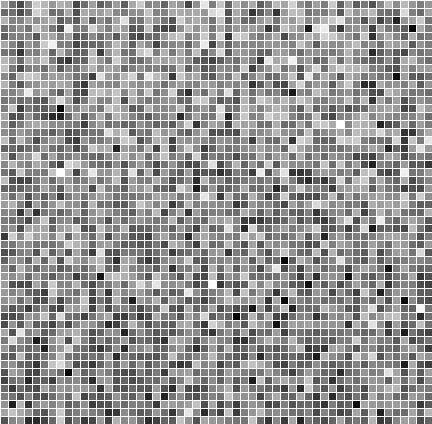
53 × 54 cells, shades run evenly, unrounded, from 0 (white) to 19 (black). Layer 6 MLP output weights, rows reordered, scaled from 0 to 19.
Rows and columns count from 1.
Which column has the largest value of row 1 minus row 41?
47
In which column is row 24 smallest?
23
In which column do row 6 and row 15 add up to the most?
29
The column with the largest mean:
30
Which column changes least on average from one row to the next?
11
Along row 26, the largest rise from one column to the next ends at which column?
22
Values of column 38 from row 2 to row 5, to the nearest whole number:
5 5 8 8
